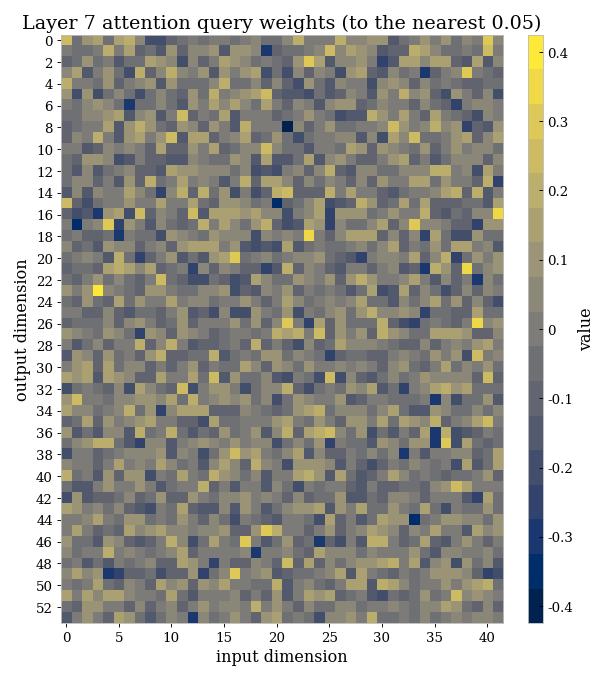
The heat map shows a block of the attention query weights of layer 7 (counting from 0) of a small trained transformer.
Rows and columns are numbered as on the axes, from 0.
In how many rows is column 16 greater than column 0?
23
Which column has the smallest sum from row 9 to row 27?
1
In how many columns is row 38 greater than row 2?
18
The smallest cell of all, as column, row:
21, 8
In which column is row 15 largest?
0
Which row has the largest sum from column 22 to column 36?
27
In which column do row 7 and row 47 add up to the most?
11
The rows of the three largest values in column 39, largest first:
26, 29, 14
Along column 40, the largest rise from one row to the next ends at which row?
50
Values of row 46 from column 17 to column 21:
0.3 0 -0.15 -0.05 0.1
